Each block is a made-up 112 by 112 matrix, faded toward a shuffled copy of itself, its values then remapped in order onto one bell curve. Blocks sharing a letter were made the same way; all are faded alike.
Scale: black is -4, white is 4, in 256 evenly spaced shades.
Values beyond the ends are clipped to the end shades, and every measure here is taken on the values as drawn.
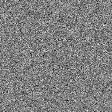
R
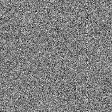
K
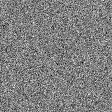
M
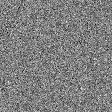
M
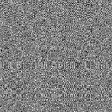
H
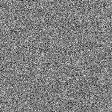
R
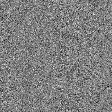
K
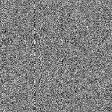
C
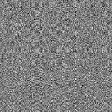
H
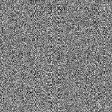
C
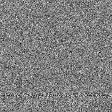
R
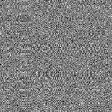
H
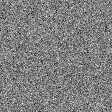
M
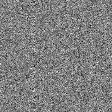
K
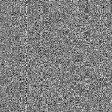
C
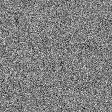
M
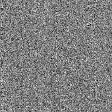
K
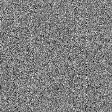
K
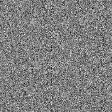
K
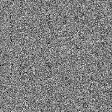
K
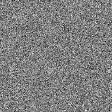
K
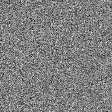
K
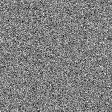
M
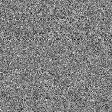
R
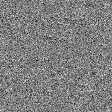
R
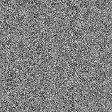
K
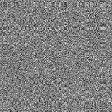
H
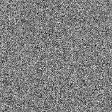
K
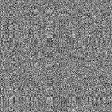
H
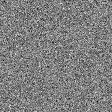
M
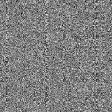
C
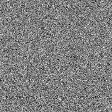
R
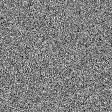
M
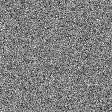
M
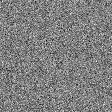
M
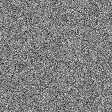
M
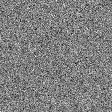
M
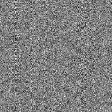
C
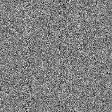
K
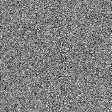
K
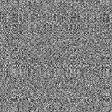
H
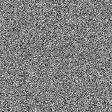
R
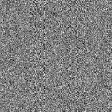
C
